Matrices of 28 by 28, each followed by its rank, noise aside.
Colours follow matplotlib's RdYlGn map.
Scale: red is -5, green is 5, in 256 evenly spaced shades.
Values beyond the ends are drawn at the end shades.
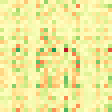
three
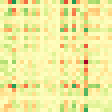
two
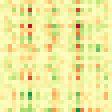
two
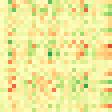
three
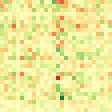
four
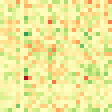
six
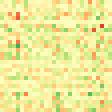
four
